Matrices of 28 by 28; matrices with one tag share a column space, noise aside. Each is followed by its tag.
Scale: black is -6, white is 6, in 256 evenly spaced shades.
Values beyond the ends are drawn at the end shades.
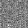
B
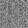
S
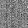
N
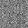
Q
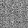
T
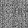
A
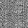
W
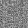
T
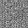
B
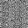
S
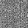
N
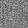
N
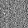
Q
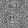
N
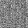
N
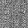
W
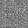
W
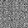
S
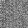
W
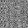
B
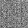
A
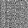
S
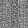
T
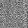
W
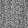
T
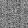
A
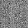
Q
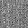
T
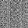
S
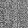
B
